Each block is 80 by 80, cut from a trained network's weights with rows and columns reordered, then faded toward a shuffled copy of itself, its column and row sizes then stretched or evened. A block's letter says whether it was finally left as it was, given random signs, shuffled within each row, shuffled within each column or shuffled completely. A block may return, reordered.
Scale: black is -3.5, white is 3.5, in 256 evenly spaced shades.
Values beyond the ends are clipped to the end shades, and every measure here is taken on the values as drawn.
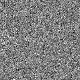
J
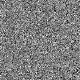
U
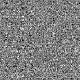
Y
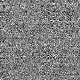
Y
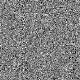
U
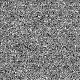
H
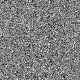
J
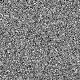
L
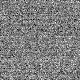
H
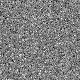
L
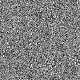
J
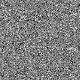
U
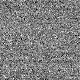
H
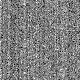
J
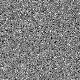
H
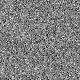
L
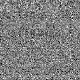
Y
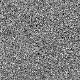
U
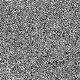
U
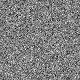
L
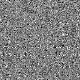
U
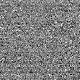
Y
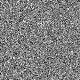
H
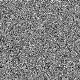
H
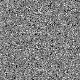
U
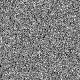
L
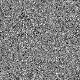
U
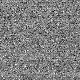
H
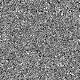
H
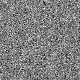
L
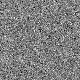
L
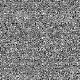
Y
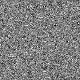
H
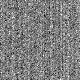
J
